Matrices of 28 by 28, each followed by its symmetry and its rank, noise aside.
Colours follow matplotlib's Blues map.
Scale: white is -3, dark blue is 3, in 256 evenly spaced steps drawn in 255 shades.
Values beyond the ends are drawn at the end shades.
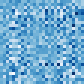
no symmetry, rank four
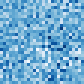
antisymmetric, rank eight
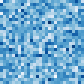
no symmetry, rank eight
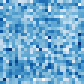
antisymmetric, rank eight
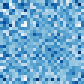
symmetric, rank six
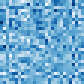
antisymmetric, rank six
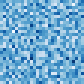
no symmetry, rank six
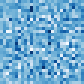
antisymmetric, rank eight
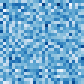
no symmetry, rank six
